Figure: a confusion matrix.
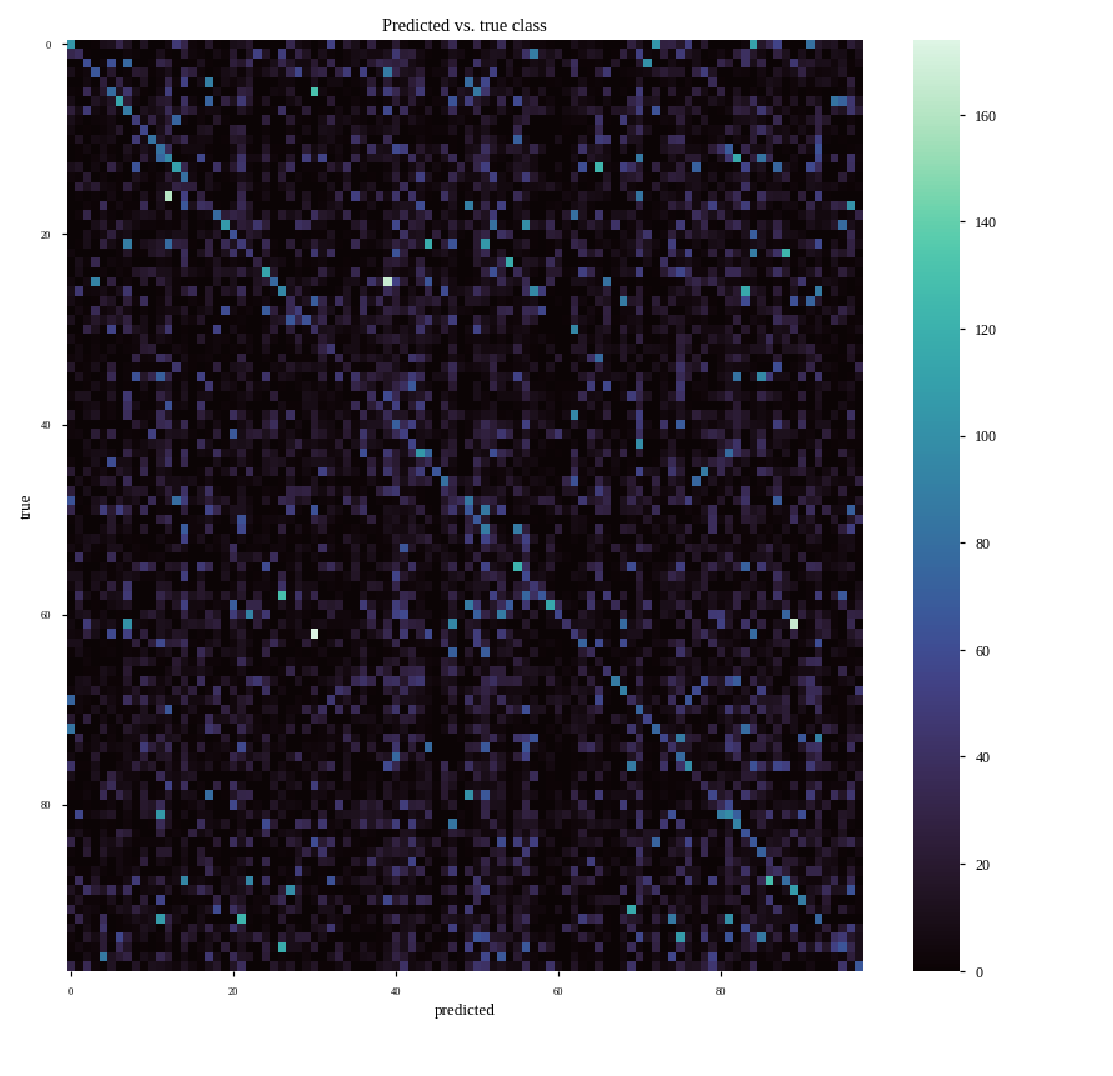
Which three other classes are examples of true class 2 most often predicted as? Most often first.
71, 7, 5
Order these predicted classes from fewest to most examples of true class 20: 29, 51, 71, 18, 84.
29, 18, 51, 71, 84
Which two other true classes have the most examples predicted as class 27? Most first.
89, 29
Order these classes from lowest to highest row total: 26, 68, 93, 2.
93, 68, 2, 26
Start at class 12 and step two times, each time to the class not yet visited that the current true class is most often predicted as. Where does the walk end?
47
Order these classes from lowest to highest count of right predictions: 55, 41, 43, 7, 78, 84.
78, 41, 84, 7, 43, 55
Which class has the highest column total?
70
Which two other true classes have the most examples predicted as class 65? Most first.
13, 33
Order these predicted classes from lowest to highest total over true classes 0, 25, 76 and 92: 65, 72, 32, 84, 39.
65, 32, 72, 84, 39
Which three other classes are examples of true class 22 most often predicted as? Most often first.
88, 84, 40
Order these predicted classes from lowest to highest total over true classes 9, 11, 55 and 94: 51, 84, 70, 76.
76, 84, 70, 51
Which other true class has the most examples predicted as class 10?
41
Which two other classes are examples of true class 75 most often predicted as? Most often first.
40, 56
